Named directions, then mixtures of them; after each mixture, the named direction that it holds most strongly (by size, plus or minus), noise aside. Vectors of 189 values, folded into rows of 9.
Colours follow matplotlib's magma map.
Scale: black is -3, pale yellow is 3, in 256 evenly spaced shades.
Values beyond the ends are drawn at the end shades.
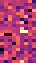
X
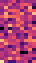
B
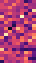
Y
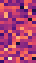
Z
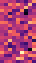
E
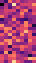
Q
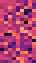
X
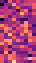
Q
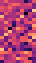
Y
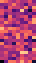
B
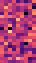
B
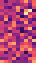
X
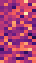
Y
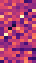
Y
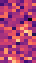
Q
